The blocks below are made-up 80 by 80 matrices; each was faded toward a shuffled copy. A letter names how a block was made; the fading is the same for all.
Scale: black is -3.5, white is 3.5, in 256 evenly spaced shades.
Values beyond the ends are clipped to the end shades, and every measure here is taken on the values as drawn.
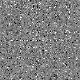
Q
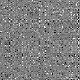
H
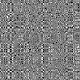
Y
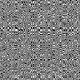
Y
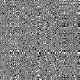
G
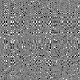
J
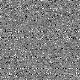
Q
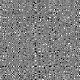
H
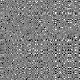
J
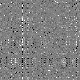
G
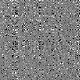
H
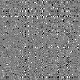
G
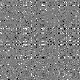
G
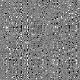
H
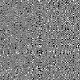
H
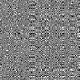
Y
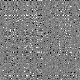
G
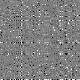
G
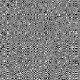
J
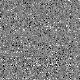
Q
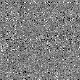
Q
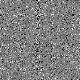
Q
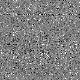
Q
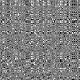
Y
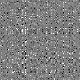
H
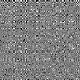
Y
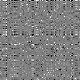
J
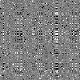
J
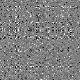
G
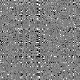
G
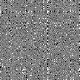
H
